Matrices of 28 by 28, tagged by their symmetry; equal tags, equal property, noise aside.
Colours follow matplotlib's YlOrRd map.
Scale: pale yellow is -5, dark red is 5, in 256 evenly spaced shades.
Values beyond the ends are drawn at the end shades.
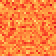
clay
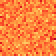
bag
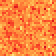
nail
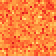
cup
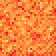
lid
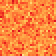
lid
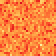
nail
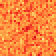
bag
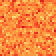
clay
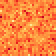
lid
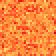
nail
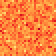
cup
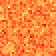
cup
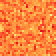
nail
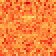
clay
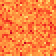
nail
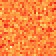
bag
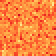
bag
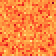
clay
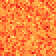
cup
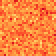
cup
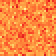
cup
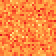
bag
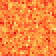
bag
